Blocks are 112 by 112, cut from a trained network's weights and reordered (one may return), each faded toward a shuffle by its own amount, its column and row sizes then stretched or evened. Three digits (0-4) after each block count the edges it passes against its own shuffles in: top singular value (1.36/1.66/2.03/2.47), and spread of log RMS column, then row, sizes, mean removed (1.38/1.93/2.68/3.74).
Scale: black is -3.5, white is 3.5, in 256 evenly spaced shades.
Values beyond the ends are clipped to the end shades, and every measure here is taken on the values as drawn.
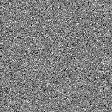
2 0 0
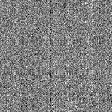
3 1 1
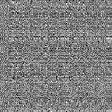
4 1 1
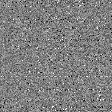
0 1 2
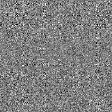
0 2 3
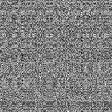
4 1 0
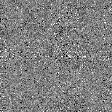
1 2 1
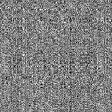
3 0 2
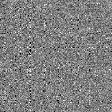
2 2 1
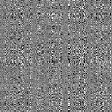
4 4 3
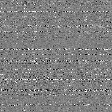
1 1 4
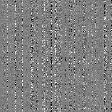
2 4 2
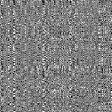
4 3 2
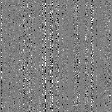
2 4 0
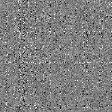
1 3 2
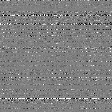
3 0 4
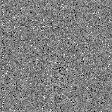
0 2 1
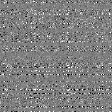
2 2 4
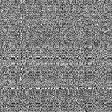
4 0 2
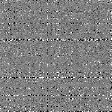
3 2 3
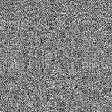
3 0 0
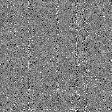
1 3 0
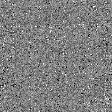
1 2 0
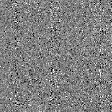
2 2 1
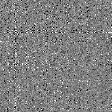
2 2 2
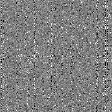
2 3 0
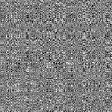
4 3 3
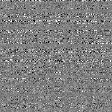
0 2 4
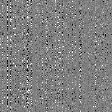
3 4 1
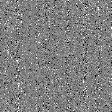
0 3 0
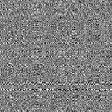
4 0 3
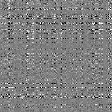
4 3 4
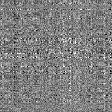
3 1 3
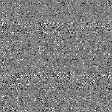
1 2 3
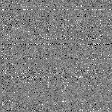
0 2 3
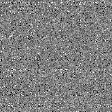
1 2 2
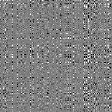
4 4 3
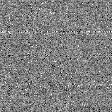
2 1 1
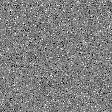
0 0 0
